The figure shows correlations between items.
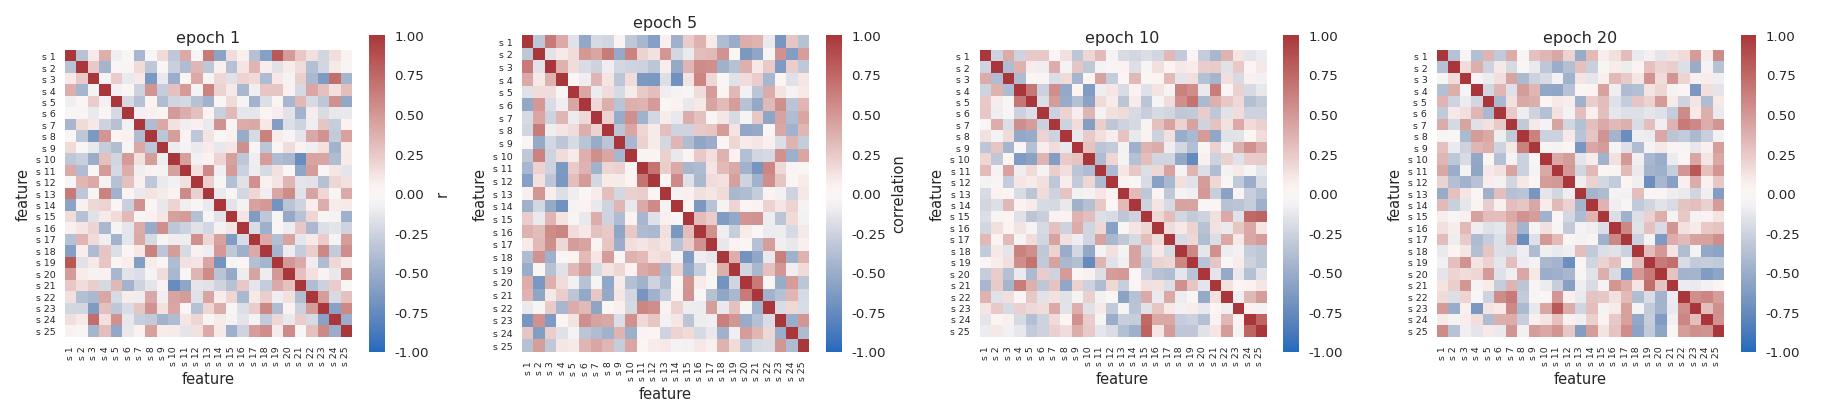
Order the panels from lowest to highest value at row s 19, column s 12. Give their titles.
epoch 20, epoch 10, epoch 1, epoch 5
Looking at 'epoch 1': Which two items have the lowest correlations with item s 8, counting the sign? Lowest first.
s 3, s 16
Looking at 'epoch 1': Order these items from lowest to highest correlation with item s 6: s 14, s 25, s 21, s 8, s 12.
s 21, s 14, s 25, s 8, s 12
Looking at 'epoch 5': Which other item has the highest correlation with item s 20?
s 21
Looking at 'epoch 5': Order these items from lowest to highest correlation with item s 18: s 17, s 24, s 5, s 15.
s 15, s 24, s 17, s 5
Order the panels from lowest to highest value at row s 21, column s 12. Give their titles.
epoch 20, epoch 5, epoch 1, epoch 10
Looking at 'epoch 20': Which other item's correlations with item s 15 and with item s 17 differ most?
s 8
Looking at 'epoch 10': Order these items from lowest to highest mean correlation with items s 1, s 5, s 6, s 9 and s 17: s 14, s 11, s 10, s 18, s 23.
s 14, s 18, s 10, s 11, s 23
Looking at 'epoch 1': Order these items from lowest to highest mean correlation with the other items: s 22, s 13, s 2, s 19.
s 2, s 19, s 22, s 13
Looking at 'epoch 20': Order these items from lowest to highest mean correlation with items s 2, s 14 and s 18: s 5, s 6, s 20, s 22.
s 22, s 6, s 5, s 20
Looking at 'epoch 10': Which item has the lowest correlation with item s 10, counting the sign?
s 19
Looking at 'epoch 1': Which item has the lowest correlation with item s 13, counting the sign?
s 5
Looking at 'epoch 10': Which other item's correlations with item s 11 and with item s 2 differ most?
s 3
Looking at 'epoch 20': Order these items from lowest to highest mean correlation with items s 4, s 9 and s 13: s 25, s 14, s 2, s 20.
s 25, s 14, s 20, s 2
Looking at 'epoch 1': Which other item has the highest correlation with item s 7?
s 14
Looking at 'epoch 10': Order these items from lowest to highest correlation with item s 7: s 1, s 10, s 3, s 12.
s 10, s 12, s 3, s 1
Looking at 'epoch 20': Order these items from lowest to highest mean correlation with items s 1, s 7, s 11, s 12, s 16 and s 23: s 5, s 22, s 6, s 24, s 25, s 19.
s 19, s 6, s 5, s 24, s 22, s 25
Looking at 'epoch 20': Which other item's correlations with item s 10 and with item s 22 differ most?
s 6
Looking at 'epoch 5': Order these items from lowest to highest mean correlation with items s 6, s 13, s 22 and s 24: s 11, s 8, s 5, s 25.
s 25, s 8, s 5, s 11
